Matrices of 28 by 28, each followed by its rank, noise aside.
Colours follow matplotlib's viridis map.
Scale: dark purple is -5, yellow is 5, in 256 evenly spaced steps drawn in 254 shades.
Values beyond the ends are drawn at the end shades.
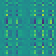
one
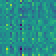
three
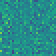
six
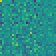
six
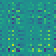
two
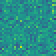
six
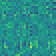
four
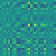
two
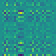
two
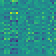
three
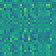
three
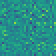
six
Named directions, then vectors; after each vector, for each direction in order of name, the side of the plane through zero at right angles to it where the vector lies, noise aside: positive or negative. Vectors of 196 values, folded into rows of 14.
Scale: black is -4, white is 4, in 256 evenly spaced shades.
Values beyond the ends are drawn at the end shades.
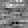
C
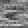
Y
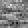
positive, negative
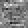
positive, positive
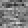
negative, negative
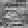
negative, negative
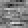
negative, negative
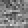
negative, positive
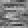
negative, negative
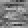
negative, negative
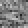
positive, negative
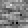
positive, negative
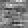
positive, positive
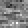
negative, positive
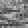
positive, negative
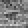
negative, positive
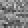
positive, negative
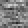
positive, positive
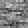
positive, negative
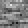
positive, negative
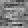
negative, negative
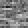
negative, positive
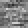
negative, negative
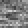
negative, positive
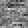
negative, negative
